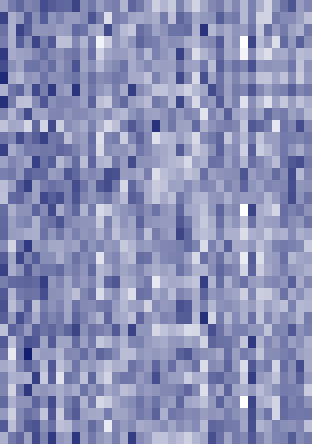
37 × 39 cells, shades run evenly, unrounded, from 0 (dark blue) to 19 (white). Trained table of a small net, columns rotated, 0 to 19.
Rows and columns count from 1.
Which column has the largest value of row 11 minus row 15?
14
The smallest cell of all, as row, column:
30, 4
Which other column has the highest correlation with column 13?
31
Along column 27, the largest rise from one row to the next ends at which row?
9
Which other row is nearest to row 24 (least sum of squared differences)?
15
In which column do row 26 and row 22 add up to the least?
1
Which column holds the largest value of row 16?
16
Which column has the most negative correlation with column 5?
24
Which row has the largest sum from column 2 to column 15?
11
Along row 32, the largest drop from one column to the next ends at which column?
32
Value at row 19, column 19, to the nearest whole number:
10
